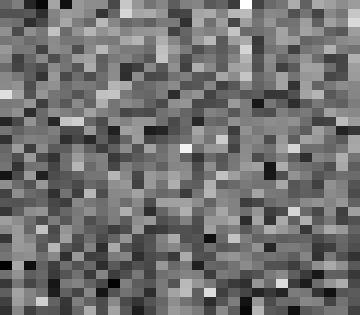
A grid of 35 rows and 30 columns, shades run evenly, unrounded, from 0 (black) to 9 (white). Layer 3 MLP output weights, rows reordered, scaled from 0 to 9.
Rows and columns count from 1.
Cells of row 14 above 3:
22
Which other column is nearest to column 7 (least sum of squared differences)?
29
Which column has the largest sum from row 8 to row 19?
21
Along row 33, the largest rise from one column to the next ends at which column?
18
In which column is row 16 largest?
19
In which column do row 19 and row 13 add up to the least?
23
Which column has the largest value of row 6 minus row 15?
14
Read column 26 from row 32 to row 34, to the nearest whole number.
1 4 5
